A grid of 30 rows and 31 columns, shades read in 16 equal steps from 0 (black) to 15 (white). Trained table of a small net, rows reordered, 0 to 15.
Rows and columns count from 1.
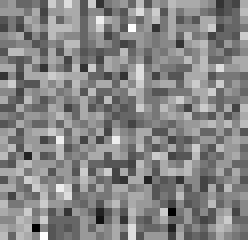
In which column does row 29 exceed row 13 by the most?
17
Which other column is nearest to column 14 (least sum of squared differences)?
30
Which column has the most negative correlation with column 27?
24
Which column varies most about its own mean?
13
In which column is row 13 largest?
23
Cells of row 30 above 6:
20
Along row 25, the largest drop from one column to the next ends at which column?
10
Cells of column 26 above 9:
11
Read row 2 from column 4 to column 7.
7 10 4 9
